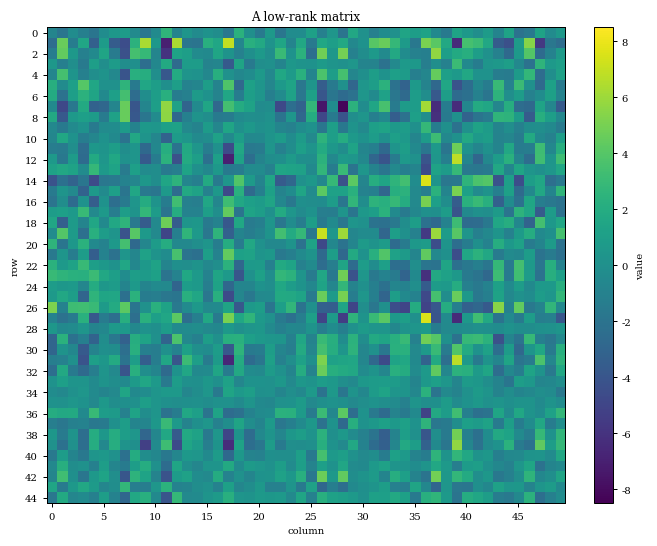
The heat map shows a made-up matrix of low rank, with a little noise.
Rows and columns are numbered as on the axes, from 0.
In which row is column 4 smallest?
14
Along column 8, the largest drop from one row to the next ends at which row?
20
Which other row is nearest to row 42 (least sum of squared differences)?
4
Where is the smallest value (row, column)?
7, 28
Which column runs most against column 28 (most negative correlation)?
25
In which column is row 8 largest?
11
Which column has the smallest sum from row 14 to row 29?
39
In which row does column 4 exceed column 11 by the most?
19
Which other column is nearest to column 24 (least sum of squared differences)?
8
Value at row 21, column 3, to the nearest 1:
1
